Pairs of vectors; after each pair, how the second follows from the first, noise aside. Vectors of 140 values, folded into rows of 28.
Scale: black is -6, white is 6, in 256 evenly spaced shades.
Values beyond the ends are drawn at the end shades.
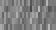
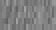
reversed, shrunk.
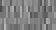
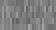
wrapped around, shrunk.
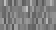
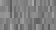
wrapped around, shrunk.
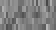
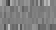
reversed, negated, partly zeroed.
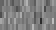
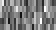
negated, scaled up.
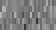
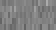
wrapped around, negated, shrunk.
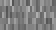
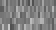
shuffled.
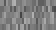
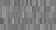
reversed, shrunk.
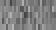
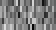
reversed, negated, scaled up.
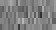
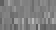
reversed, negated, partly zeroed.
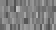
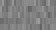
reversed, shrunk.
